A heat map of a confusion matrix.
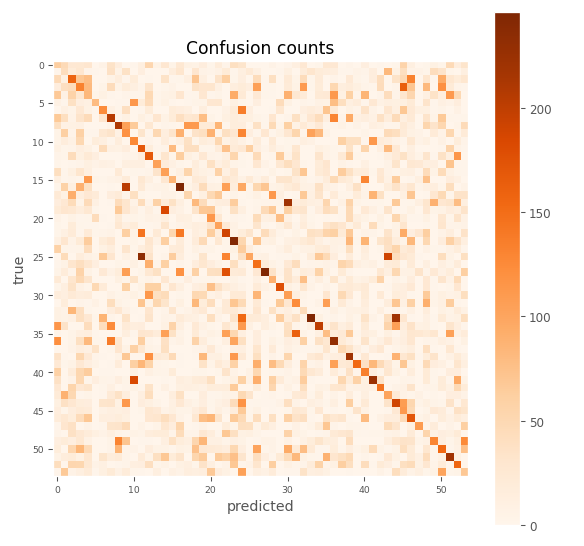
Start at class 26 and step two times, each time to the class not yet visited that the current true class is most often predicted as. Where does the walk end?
52
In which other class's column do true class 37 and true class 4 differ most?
36
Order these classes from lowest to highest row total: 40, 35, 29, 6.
40, 6, 29, 35
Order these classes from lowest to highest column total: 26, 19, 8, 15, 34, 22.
15, 8, 34, 19, 22, 26
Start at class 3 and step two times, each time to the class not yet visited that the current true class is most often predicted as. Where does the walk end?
24
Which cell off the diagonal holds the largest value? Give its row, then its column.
25, 11
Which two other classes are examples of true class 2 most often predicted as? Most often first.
46, 50
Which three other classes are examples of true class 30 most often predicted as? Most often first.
12, 26, 48
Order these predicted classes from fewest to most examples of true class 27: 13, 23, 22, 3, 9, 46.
46, 23, 13, 3, 9, 22
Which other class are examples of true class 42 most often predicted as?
23
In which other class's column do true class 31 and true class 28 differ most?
35
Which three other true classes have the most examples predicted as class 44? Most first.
33, 34, 38
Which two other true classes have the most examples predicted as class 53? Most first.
49, 50
